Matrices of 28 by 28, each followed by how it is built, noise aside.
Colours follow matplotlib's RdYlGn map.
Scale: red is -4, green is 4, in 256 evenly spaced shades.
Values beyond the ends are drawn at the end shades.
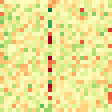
uneven columns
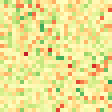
block diagonal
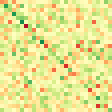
diagonal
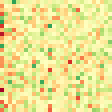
uneven columns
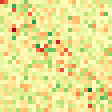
banded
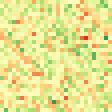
Toeplitz
